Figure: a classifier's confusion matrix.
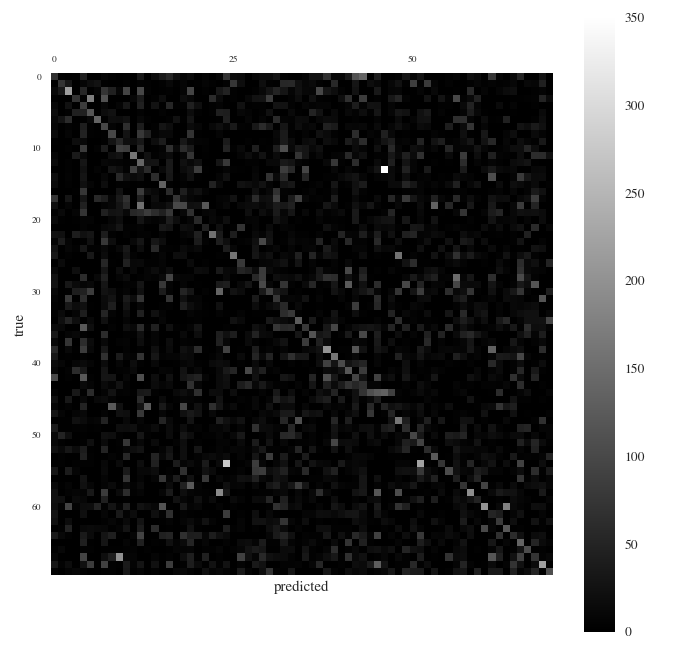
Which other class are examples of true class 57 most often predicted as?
19
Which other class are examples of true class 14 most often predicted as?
61
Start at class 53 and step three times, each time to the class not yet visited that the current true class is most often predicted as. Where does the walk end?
29
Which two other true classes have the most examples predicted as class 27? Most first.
41, 43
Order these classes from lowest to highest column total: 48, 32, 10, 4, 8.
8, 48, 10, 32, 4
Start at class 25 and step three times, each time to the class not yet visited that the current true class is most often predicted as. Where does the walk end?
69
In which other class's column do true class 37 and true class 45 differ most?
35
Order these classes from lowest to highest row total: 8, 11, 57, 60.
8, 57, 11, 60
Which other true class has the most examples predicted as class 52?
1
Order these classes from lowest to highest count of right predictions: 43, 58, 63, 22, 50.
43, 50, 63, 22, 58
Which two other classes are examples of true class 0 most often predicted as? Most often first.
43, 42
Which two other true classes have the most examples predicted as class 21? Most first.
18, 56
